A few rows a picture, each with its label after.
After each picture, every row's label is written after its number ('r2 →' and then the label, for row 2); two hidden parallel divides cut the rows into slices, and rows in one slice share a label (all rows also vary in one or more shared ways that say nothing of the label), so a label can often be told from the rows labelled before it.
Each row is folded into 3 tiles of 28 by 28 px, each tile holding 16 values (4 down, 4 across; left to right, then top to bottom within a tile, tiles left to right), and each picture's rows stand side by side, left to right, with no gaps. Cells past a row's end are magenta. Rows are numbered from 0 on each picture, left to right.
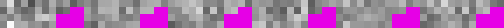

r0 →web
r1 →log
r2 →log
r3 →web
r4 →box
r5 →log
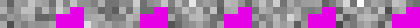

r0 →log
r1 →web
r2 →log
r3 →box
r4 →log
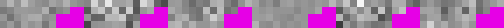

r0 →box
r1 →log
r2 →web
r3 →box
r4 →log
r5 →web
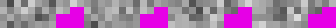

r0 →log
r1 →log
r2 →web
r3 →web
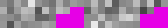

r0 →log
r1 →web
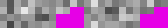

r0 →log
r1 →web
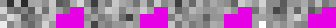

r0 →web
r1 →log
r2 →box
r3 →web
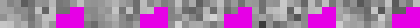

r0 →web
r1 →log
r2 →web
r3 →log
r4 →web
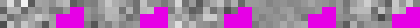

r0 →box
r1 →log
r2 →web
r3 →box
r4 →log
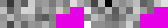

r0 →log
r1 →web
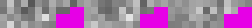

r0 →web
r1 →web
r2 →log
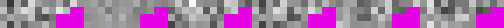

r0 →log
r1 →box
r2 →log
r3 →log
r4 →web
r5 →web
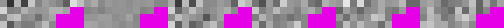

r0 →box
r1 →box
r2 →box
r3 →box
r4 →box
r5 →web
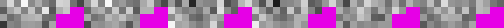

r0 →log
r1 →log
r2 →web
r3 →web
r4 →log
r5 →log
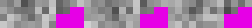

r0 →web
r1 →web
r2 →web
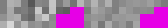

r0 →web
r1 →box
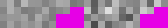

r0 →box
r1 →log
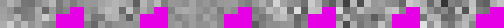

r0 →web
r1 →log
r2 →box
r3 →log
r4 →box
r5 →web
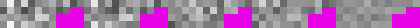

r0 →web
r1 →web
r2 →log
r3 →box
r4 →box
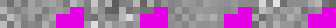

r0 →box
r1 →web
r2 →box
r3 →box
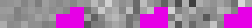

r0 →box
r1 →log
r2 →box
